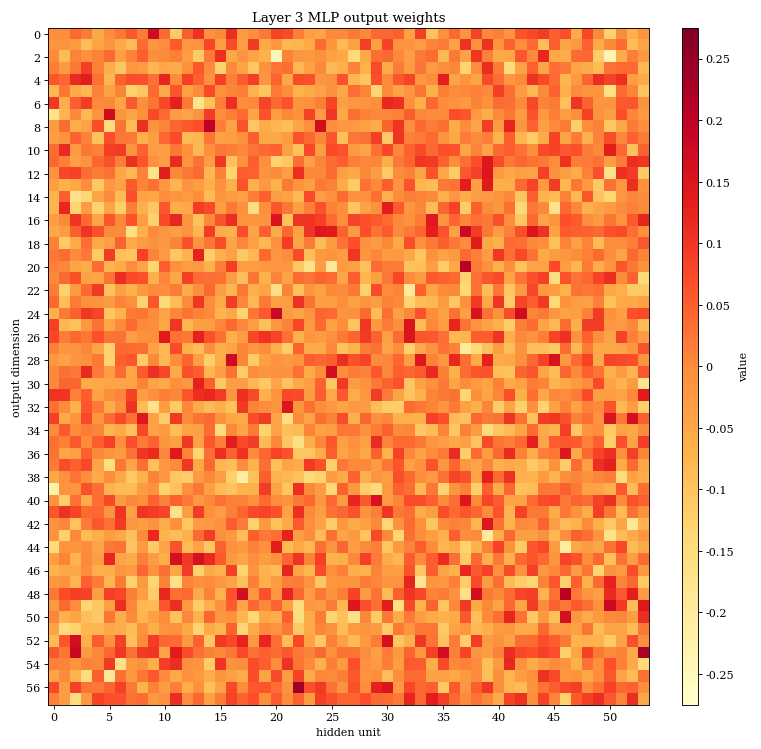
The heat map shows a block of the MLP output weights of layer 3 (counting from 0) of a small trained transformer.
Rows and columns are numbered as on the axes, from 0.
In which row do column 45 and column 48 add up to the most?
28
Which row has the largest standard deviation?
49
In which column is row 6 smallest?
13
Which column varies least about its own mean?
48
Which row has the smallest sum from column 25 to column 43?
27
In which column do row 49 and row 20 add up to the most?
37
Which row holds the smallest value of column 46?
44
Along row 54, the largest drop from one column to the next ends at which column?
6
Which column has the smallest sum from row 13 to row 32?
45
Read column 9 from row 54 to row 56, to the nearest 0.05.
-0.05 0.05 0
